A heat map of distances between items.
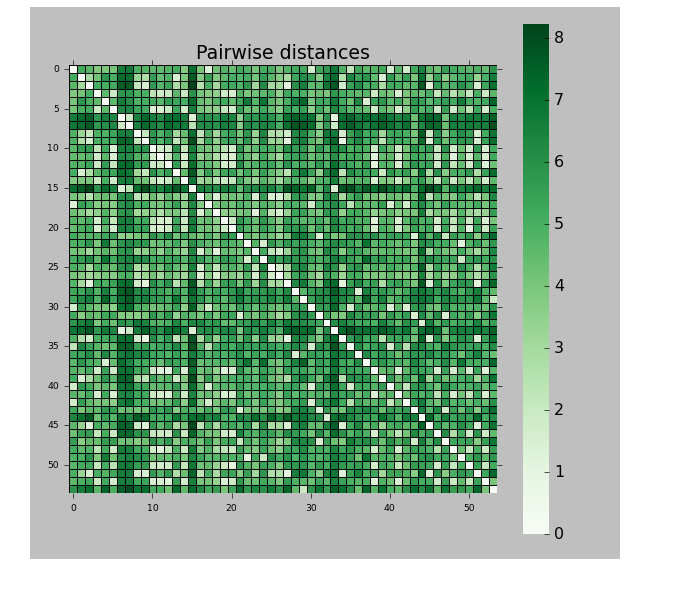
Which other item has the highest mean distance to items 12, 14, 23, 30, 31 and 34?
15
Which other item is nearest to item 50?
20
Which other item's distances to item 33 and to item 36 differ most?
28
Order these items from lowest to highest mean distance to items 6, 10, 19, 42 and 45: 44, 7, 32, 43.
43, 32, 7, 44
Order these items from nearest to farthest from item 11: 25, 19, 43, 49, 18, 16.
19, 18, 16, 25, 49, 43
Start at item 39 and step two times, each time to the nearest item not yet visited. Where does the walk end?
13
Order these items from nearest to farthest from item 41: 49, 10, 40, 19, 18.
19, 10, 18, 49, 40
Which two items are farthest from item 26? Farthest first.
44, 53
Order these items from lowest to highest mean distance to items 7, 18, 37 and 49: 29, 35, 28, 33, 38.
38, 33, 35, 28, 29
